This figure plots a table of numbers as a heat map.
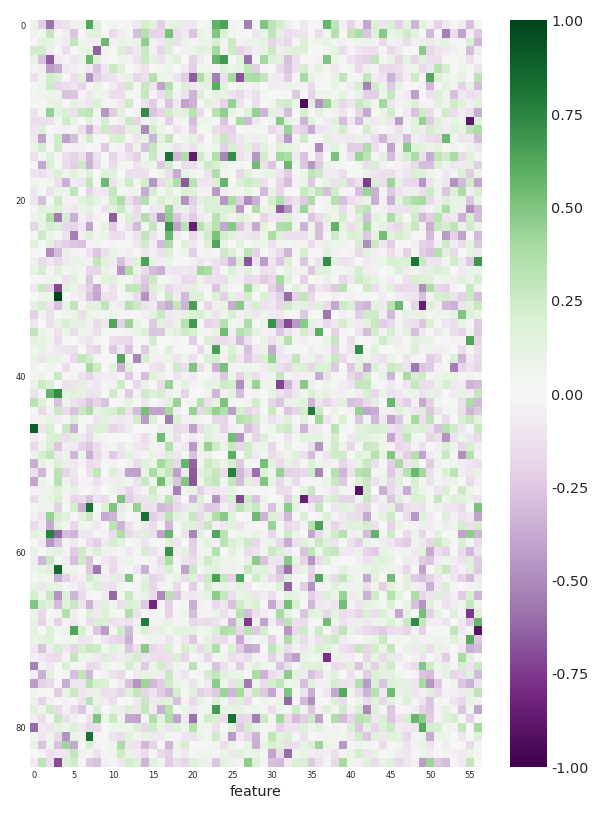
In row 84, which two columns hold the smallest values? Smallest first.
3, 49
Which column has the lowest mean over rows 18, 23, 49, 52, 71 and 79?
20
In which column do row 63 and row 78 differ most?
45
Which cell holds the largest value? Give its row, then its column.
31, 3
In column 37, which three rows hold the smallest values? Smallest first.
72, 33, 19
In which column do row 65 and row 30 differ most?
23
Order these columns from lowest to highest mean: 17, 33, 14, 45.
33, 45, 14, 17
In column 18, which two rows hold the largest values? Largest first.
43, 18
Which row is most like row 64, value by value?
77
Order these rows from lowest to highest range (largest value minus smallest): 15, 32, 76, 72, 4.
76, 72, 4, 32, 15
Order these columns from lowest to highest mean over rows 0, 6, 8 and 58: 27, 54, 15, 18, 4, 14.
4, 54, 27, 18, 15, 14
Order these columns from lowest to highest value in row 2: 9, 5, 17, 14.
17, 5, 14, 9
